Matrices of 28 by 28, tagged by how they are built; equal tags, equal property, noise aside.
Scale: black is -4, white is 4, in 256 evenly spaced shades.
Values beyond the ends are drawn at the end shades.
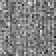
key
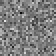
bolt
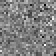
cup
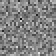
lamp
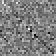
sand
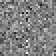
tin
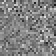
cup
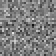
lamp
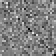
sand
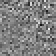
cup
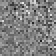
cup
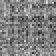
key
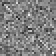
sand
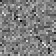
sand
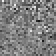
cup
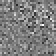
cup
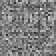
key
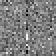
tin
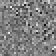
cup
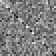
sand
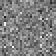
tin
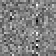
tin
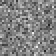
bolt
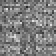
key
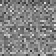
lamp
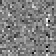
tin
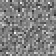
lamp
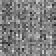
key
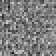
key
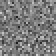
lamp
